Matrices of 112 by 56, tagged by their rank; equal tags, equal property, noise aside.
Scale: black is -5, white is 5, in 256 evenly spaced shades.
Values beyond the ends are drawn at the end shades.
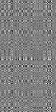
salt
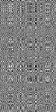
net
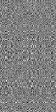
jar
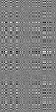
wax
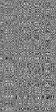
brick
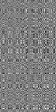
net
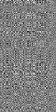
brick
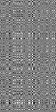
salt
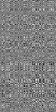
jar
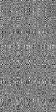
brick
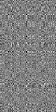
jar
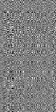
brick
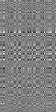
wax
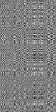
salt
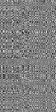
brick
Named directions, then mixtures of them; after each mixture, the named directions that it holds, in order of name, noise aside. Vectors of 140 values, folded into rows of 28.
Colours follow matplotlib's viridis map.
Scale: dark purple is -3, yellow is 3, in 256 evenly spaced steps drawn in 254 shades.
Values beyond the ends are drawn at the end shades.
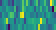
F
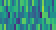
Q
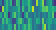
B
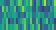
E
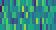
B, E.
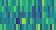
E, Q.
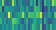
B, Q.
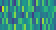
B, E.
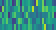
B.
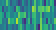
E, Q.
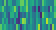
E, Q.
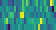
F.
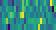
F.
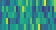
E, F.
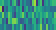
B, E.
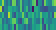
B.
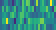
B, F.
